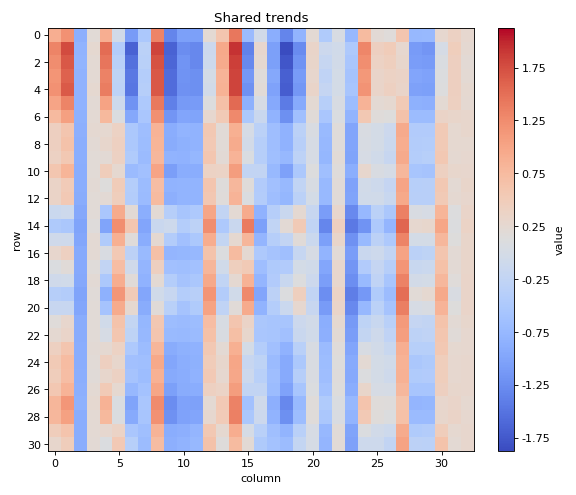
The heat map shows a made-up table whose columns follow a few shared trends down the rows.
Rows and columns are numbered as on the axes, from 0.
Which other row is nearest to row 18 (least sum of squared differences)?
15
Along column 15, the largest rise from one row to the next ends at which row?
13
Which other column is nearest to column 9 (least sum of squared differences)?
18
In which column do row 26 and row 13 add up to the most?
27
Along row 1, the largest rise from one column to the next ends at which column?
8
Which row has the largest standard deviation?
1
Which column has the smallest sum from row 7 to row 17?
23
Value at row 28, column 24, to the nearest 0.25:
0.5
